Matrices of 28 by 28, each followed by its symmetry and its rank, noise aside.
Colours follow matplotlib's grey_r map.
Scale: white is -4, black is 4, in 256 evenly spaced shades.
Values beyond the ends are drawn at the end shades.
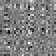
antisymmetric, rank four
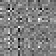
no symmetry, rank four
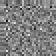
antisymmetric, rank four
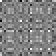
symmetric, rank two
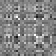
symmetric, rank two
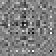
symmetric, rank four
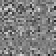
no symmetry, rank four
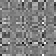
antisymmetric, rank two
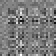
no symmetry, rank two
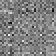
no symmetry, rank four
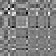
symmetric, rank two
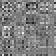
antisymmetric, rank four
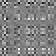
no symmetry, rank two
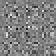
antisymmetric, rank four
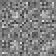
symmetric, rank four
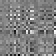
no symmetry, rank two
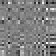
no symmetry, rank two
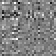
no symmetry, rank three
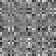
antisymmetric, rank two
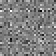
no symmetry, rank four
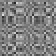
antisymmetric, rank two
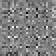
antisymmetric, rank four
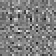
antisymmetric, rank four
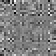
no symmetry, rank four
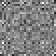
symmetric, rank three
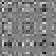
symmetric, rank two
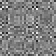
no symmetry, rank three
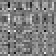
no symmetry, rank three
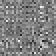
no symmetry, rank four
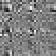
antisymmetric, rank four
